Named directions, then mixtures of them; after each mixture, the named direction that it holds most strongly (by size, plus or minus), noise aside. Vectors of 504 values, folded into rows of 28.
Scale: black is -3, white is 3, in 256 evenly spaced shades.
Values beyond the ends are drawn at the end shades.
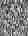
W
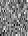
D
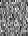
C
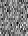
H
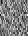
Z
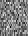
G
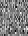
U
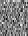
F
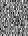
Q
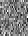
H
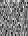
F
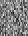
G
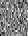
D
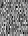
G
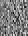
Q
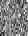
D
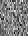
Z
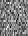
G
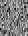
H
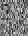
W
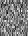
W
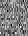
H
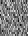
Z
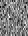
Q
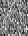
U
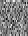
F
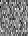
C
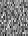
G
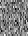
C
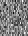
Q
